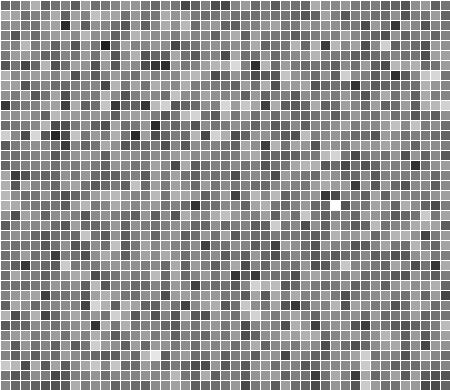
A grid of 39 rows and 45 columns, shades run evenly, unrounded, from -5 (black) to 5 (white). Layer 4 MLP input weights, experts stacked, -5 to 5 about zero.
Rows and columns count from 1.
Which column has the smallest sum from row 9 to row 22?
7
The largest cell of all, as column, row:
34, 21
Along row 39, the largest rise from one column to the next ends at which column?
37
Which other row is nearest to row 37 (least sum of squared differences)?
2
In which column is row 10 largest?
18
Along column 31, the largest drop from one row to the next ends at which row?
23
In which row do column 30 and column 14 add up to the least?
14
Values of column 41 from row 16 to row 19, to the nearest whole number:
-2 0 0 -2
